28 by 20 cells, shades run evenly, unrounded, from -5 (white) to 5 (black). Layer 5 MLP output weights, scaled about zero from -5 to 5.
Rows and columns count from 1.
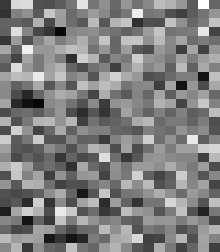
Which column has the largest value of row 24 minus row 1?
19
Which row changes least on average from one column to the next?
13
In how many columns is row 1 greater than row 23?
9
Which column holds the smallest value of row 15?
2
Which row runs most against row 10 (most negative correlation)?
8
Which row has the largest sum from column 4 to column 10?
27
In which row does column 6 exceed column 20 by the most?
18
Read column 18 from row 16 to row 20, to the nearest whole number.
-4 -1 0 0 0
